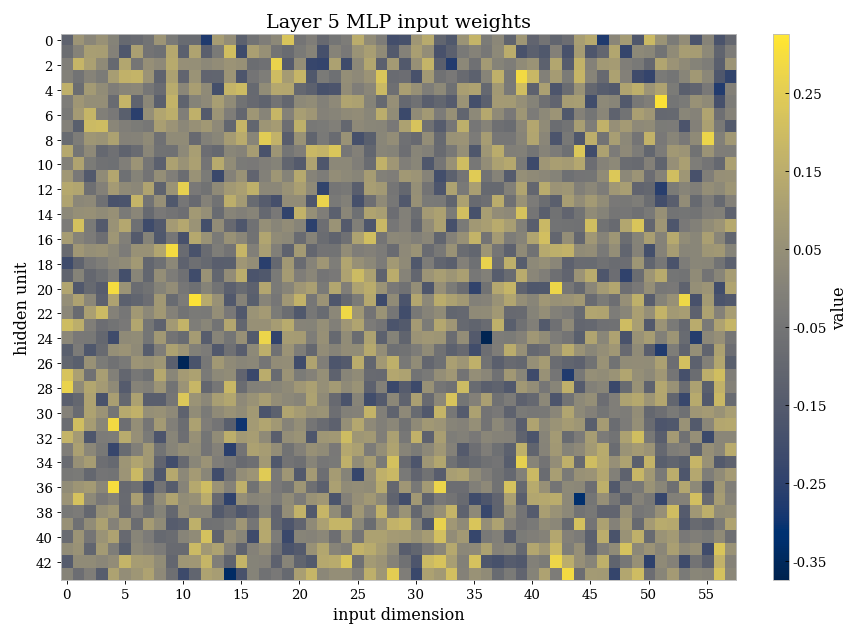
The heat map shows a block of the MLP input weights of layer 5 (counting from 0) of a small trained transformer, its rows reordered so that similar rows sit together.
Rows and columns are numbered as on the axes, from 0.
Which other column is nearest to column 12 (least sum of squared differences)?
46
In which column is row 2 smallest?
33
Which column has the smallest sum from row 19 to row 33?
29
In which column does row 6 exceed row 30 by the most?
18
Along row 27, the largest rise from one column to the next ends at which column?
17
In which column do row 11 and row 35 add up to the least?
13
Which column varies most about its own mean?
35
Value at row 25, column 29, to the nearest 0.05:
-0.05
